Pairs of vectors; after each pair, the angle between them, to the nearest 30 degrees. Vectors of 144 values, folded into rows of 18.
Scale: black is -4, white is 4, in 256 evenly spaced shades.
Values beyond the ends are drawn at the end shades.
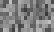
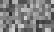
150 degrees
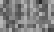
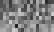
120 degrees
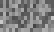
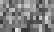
120 degrees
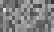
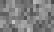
60 degrees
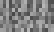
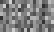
150 degrees
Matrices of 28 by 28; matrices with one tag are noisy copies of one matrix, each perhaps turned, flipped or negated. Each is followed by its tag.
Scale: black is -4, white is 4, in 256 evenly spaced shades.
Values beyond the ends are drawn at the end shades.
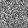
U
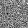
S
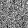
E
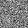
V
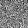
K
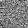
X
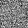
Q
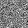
U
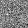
S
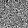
K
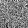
K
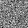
V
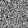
U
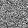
U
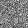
S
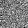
X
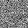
U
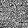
Q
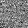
Q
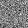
S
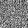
X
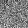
K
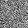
K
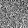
K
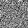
U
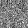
E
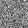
S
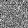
U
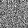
X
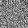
X
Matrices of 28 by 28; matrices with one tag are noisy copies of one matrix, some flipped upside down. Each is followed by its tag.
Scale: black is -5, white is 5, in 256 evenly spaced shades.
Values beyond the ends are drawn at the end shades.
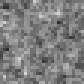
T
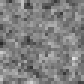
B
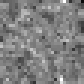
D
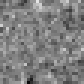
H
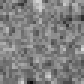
H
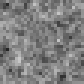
T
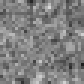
H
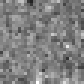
H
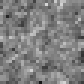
D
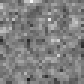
B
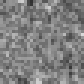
H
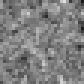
D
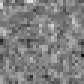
B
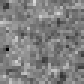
T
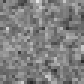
H
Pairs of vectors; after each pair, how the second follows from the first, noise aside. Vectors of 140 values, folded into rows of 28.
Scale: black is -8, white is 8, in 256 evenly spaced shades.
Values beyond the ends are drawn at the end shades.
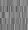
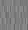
negated, shrunk.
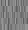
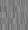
wrapped around, shrunk.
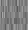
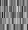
negated, scaled up.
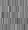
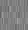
negated, shrunk.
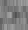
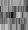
reversed, scaled up.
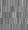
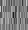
negated, scaled up.
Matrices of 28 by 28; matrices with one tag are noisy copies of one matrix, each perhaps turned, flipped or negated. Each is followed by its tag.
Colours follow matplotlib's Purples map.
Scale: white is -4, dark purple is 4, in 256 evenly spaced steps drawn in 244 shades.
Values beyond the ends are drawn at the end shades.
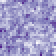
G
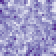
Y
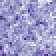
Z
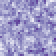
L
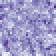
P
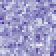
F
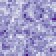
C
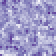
F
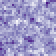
L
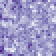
P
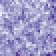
Z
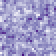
G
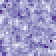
F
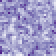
G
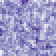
G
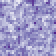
G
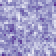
G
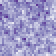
Z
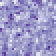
F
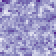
P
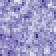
C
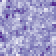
F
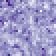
C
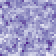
P
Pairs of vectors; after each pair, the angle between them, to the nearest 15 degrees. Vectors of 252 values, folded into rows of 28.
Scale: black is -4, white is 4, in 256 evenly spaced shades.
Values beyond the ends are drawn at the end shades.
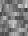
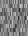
75 degrees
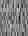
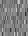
105 degrees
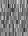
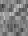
105 degrees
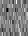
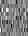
120 degrees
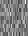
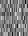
150 degrees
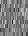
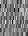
30 degrees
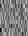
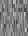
105 degrees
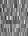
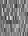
30 degrees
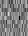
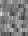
75 degrees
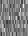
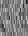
150 degrees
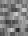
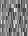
105 degrees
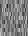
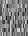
45 degrees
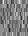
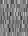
30 degrees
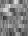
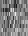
120 degrees
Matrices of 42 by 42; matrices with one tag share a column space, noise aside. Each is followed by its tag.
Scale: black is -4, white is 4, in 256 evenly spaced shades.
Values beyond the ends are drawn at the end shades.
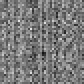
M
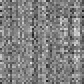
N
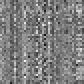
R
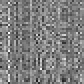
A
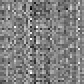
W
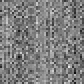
N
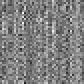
R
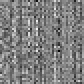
N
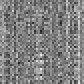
R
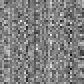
M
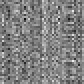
R
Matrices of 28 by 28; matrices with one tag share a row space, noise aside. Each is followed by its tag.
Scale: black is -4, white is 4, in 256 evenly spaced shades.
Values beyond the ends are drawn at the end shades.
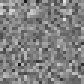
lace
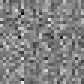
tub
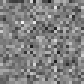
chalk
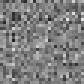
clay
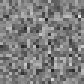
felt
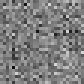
clay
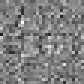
tub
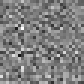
tub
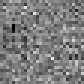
clay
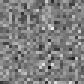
felt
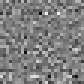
lace
